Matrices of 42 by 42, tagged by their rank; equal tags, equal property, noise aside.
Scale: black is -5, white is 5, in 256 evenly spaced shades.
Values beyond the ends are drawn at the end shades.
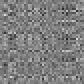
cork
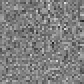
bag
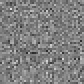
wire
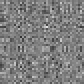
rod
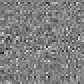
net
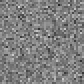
bag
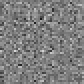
wire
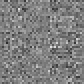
net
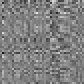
cork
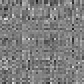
cork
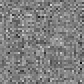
wire
